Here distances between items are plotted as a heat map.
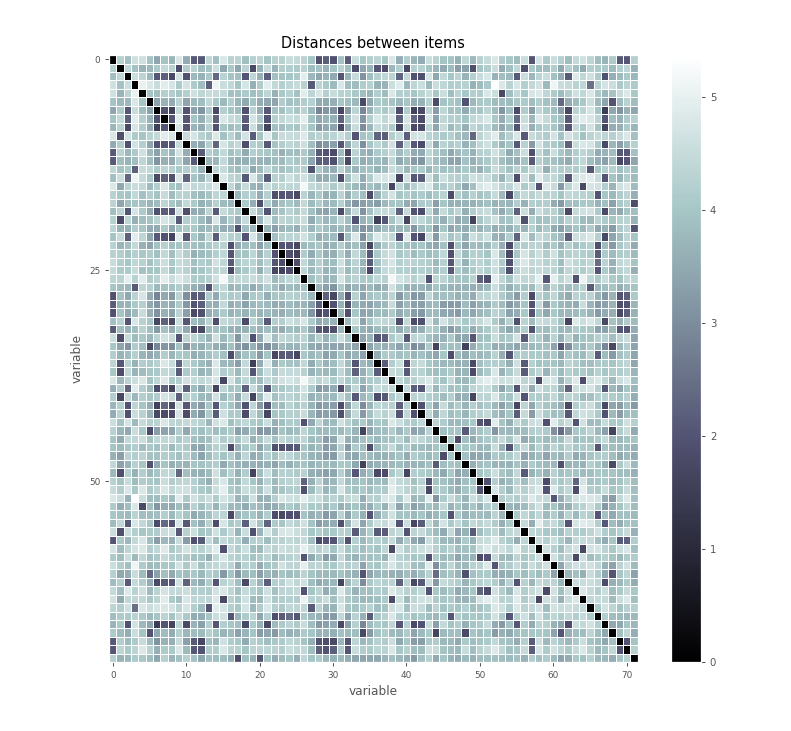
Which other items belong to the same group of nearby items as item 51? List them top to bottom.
26, 43, 50, 59, 63
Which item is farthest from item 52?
3
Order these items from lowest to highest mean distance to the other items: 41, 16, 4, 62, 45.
41, 62, 16, 45, 4
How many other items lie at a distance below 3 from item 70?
9
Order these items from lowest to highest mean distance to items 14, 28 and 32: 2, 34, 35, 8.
8, 2, 34, 35
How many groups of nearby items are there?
12
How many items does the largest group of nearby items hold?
15
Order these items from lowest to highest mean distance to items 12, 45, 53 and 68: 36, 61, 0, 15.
61, 0, 36, 15
